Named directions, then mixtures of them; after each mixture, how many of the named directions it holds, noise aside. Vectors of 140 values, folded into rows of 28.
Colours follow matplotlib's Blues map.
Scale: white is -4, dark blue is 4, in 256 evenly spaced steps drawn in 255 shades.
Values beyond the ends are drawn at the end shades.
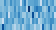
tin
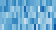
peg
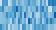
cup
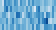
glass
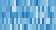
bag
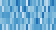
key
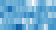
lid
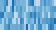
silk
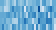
one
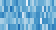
four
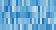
two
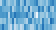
three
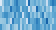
three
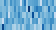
one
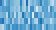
three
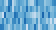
one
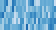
one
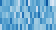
two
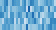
four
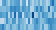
four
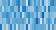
one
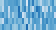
four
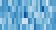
four
